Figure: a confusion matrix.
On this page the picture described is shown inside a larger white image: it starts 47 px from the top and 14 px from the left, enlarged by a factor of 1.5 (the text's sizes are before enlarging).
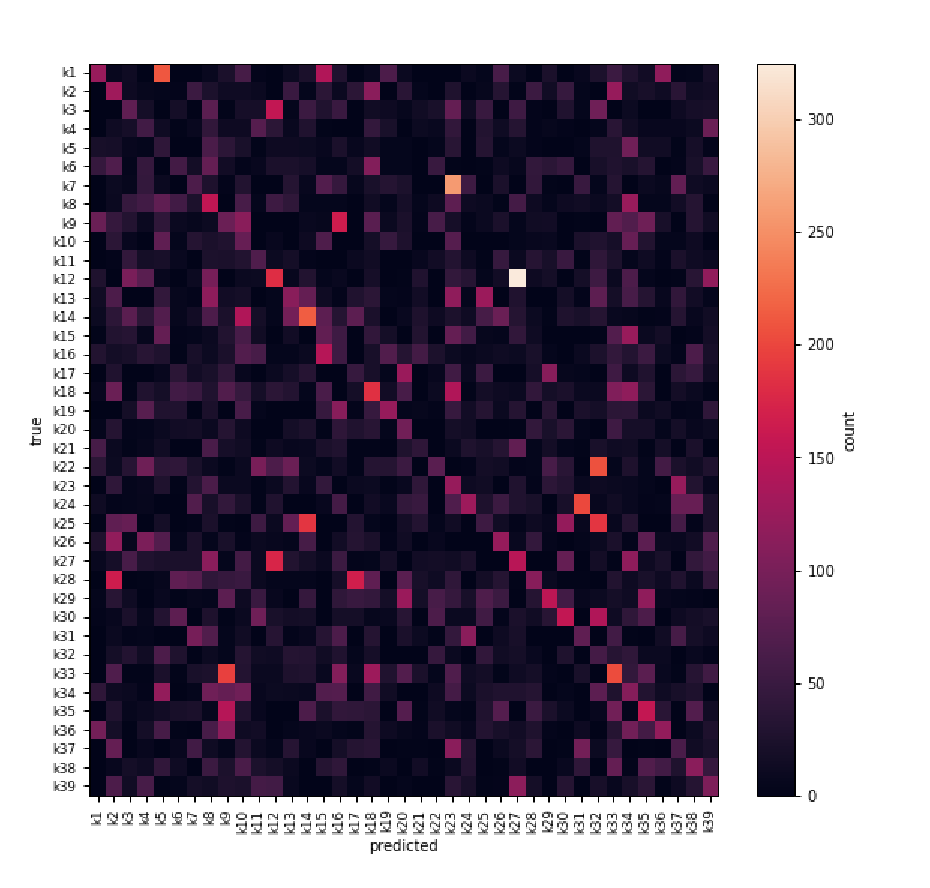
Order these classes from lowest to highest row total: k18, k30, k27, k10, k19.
k10, k19, k30, k27, k18
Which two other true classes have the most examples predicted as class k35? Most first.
k29, k9
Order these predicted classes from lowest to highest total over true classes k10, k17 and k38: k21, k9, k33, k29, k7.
k21, k7, k9, k29, k33
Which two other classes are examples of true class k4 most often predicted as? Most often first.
k39, k11
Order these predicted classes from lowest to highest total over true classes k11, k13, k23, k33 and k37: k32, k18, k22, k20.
k22, k20, k32, k18
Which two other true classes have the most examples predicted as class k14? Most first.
k25, k13
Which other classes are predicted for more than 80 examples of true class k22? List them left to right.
k4, k11, k13, k32
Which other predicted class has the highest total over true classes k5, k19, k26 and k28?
k2
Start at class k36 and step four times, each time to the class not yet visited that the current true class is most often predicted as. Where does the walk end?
k34
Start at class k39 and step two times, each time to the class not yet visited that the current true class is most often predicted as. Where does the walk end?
k12
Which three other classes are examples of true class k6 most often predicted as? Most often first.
k18, k8, k2
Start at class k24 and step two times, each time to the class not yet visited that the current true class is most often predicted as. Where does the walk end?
k7
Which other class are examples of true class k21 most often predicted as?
k27
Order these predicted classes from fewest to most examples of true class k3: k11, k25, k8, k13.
k13, k11, k25, k8
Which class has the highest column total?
k23
